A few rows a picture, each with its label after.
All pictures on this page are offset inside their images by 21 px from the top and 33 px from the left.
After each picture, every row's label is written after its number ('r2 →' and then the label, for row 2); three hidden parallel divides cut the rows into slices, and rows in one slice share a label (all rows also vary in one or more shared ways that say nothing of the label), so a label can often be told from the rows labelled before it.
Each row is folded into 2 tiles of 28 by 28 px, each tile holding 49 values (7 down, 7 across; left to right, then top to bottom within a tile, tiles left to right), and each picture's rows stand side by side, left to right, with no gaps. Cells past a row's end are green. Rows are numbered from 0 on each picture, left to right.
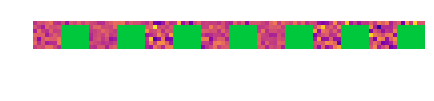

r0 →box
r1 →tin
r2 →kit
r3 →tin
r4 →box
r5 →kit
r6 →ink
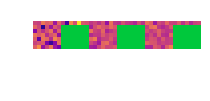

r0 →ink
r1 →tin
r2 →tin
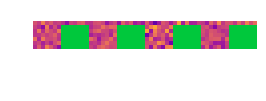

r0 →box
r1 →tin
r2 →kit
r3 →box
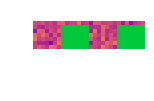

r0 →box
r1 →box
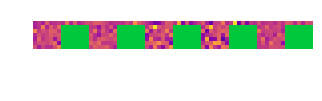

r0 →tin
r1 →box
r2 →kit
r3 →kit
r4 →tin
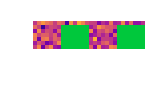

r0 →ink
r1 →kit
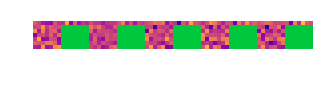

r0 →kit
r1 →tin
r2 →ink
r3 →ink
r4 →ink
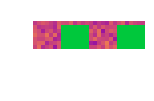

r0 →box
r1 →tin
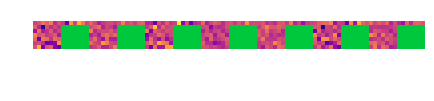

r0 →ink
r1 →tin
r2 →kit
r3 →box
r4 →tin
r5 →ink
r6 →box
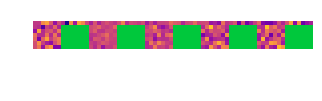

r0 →ink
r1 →tin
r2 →tin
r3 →kit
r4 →kit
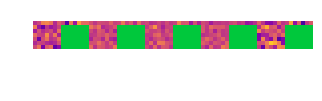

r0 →ink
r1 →tin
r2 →tin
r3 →tin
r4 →kit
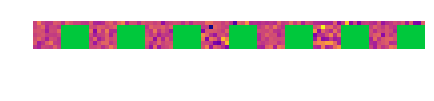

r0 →tin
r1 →tin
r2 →tin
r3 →ink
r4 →tin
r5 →kit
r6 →tin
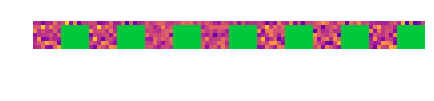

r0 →kit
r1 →kit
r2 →box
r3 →tin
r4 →kit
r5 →ink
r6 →kit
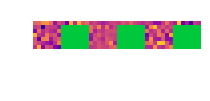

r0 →ink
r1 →tin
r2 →kit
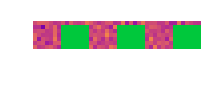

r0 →box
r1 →tin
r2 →tin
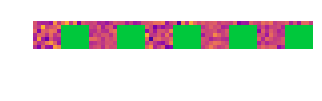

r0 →kit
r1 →tin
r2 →ink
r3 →tin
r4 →box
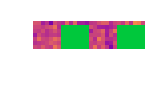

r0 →tin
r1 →box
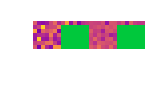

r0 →kit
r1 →tin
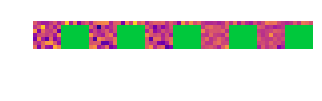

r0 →kit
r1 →ink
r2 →ink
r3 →tin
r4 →box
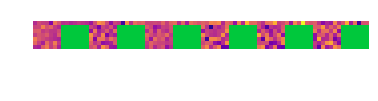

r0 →tin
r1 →ink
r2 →box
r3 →ink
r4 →ink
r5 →kit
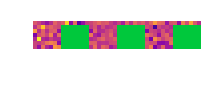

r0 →kit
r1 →box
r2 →ink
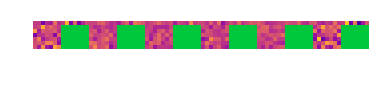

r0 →kit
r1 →box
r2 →box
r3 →box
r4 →tin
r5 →kit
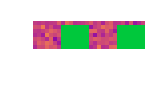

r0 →tin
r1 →tin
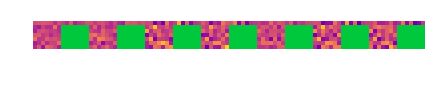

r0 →box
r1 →box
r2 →kit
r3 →kit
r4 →tin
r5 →kit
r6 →kit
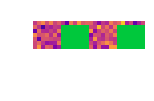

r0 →ink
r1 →kit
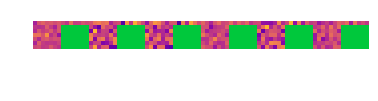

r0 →box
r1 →ink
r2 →ink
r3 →box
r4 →kit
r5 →tin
